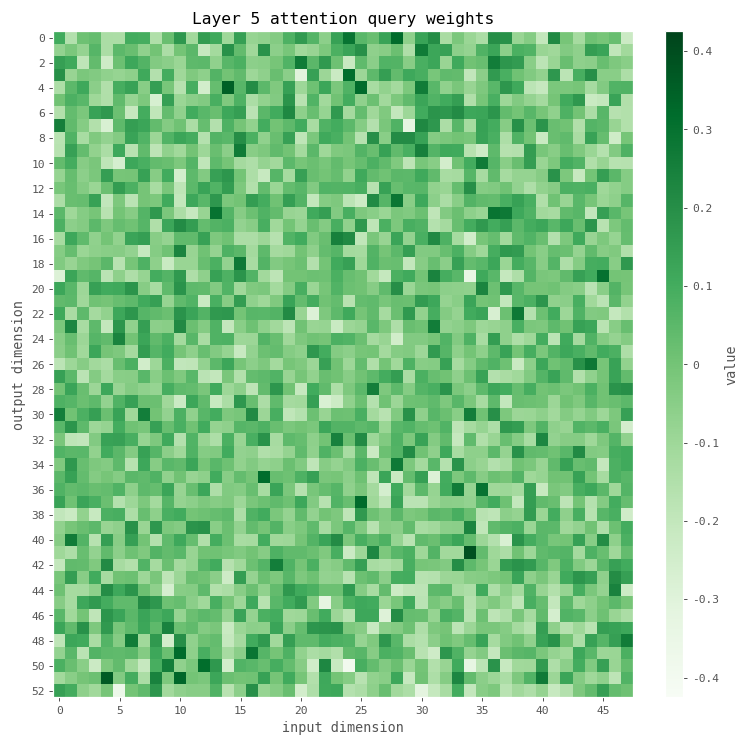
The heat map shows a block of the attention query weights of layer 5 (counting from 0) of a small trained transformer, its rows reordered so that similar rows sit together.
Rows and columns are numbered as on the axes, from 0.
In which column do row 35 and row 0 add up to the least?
40
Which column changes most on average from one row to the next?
24
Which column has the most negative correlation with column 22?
3
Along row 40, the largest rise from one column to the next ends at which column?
38
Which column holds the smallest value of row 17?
7
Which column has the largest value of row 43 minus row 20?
44
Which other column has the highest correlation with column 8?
16
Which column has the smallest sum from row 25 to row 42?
15
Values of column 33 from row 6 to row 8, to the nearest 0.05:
0.2 0.05 0
